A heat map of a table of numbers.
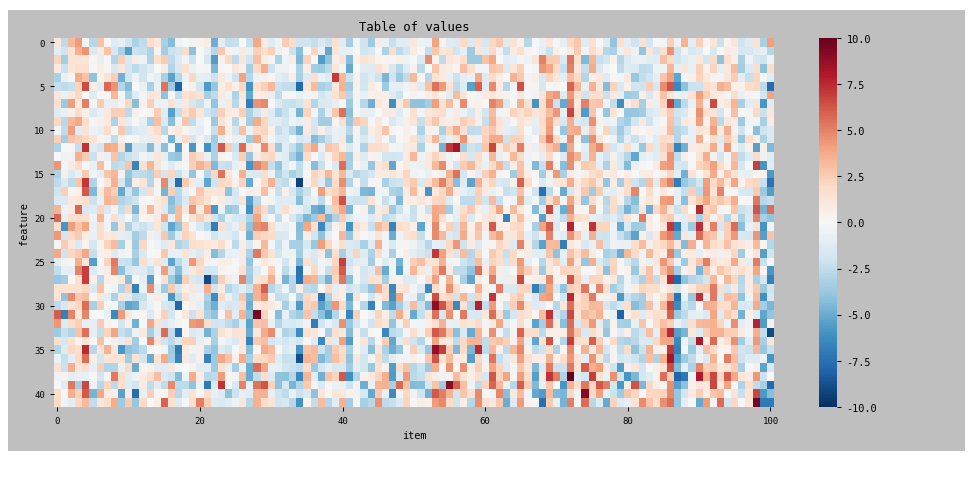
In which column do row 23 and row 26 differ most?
71
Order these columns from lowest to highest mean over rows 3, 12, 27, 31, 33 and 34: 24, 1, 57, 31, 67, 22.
22, 1, 31, 67, 57, 24
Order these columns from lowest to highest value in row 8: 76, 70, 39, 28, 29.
28, 76, 29, 39, 70
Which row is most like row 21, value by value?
29
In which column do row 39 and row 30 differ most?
56
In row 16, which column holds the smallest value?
34
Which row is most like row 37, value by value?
7
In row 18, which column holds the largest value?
40
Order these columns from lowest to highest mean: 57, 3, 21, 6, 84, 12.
21, 12, 84, 6, 57, 3
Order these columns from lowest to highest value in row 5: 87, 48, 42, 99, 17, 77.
17, 87, 77, 99, 48, 42
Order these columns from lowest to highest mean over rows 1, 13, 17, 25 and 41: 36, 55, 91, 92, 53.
36, 92, 55, 53, 91
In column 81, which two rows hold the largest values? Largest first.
39, 17
